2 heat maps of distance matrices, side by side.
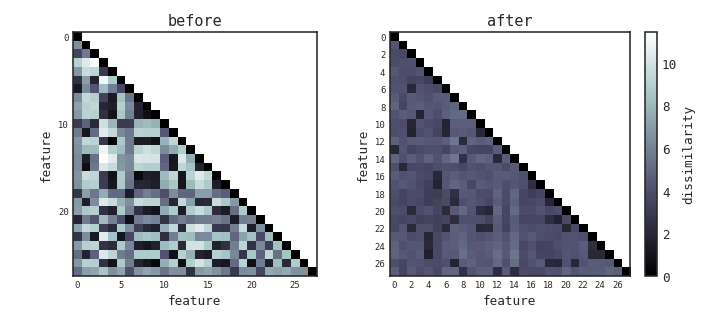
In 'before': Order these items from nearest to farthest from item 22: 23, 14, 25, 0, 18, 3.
3, 18, 0, 23, 25, 14
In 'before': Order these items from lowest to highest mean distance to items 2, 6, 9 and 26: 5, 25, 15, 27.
5, 27, 25, 15
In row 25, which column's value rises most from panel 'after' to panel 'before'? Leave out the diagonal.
4
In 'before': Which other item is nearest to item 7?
16
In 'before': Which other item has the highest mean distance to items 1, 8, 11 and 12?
13
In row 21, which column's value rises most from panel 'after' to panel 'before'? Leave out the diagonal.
3
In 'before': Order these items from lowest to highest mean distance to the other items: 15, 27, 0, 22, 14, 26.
26, 0, 22, 27, 15, 14
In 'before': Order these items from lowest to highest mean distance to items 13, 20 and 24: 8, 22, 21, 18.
8, 22, 18, 21
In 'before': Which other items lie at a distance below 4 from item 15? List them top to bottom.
1, 11, 14, 19, 25
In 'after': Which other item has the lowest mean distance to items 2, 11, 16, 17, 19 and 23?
5
